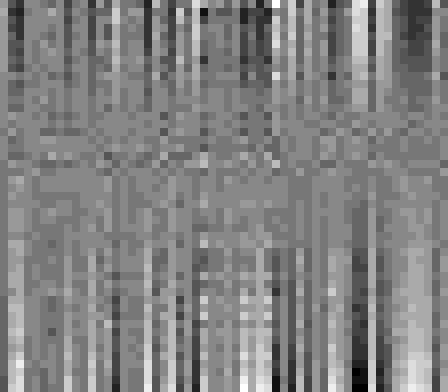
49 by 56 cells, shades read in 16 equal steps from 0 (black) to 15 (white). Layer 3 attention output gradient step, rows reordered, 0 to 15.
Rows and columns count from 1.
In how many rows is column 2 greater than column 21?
26
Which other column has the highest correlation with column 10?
21
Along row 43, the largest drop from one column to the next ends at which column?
48
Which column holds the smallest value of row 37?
35
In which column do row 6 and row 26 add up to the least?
19
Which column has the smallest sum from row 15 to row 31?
46
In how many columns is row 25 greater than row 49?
18
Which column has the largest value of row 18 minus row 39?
45
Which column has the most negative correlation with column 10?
16
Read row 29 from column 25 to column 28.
6 6 7 7
